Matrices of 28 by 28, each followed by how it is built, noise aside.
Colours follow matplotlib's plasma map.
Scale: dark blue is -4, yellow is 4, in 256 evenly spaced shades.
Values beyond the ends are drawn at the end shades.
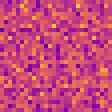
repeating columns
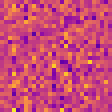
uneven columns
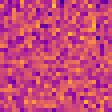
noise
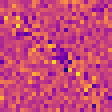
banded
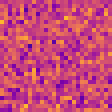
noise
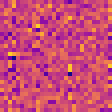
uneven columns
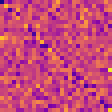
diagonal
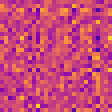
low rank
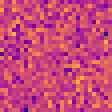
noise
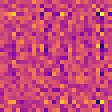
low rank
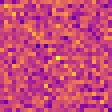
diagonal
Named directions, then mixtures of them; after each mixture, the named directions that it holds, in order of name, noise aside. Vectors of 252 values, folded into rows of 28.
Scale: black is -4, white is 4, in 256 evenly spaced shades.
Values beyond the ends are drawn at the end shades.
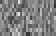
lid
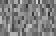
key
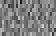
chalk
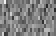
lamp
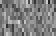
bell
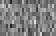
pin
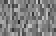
chalk, key.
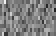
lamp.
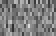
bell, key.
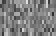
bell, lamp, pin.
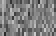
chalk, lamp, pin.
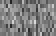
pin.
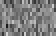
bell, chalk, pin.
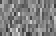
lid, pin.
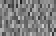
chalk.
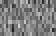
bell, key.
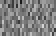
chalk.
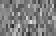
bell, lid, pin.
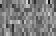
bell.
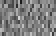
chalk.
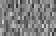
chalk, lamp.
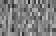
bell, chalk, key.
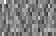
chalk, key, lamp.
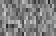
bell, pin.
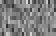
bell, chalk.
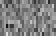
bell, pin.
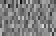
chalk.
